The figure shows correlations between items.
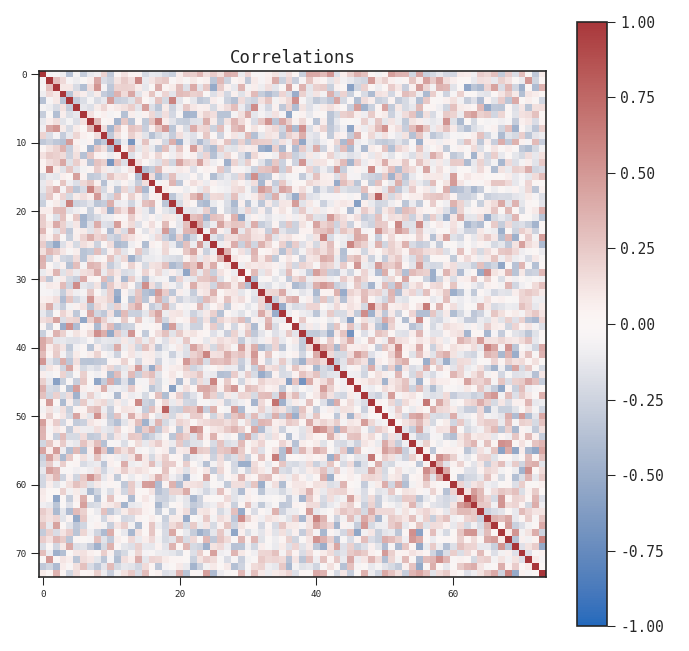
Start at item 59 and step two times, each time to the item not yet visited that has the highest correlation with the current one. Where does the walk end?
17
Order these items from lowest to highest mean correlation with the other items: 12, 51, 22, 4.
4, 12, 22, 51
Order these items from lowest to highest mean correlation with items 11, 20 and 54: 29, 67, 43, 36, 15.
43, 15, 36, 29, 67
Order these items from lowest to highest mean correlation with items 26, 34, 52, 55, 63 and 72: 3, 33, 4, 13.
4, 33, 3, 13
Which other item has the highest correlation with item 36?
55
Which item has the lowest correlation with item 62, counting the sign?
2
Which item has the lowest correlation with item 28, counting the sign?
67
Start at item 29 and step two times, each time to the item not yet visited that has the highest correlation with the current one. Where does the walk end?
40
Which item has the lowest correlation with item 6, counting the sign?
36
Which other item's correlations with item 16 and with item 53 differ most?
60
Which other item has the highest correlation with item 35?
47
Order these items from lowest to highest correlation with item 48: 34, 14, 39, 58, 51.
51, 39, 58, 14, 34
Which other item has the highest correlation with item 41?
24
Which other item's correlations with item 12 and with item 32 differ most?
25
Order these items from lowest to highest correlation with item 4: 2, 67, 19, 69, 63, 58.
63, 58, 2, 67, 69, 19
